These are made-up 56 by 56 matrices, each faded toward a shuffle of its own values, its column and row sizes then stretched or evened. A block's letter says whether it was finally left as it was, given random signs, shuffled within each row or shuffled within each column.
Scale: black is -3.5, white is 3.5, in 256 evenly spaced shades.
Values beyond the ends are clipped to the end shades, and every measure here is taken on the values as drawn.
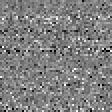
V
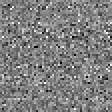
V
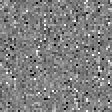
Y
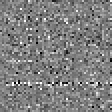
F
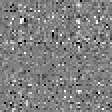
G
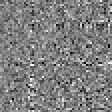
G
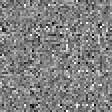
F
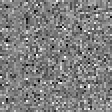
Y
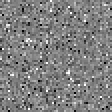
Y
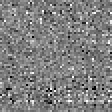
G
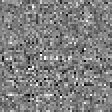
G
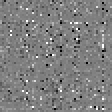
F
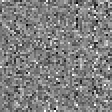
Y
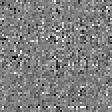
G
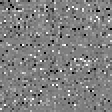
V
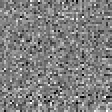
G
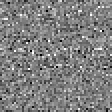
V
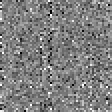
Y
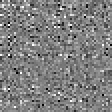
G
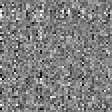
G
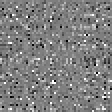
G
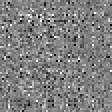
G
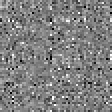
G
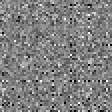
G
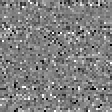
V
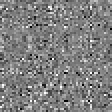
G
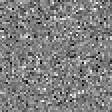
V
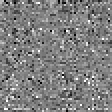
G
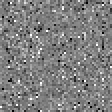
Y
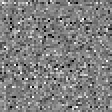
V
